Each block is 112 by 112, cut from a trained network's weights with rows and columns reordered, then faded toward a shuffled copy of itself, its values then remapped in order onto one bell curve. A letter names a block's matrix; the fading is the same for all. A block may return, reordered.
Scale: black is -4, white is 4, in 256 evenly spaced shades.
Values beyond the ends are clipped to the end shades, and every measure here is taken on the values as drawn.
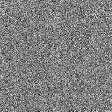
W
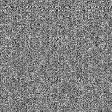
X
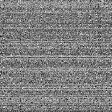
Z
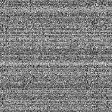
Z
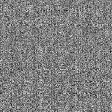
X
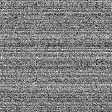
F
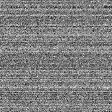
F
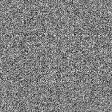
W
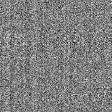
X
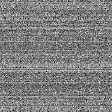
Z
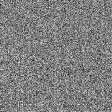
W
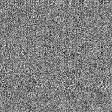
W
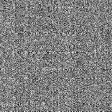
X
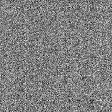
W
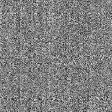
X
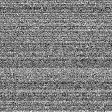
F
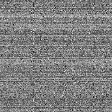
Z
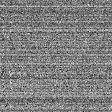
Z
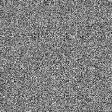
W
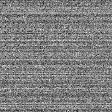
F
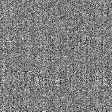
X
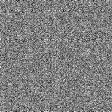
W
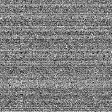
Z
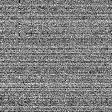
F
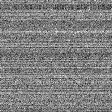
F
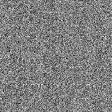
W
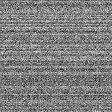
F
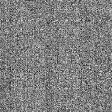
X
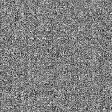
X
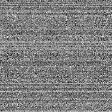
Z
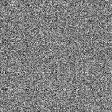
W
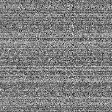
Z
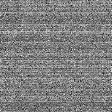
Z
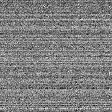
F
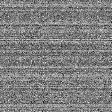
Z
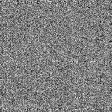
W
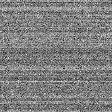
Z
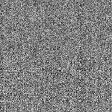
X
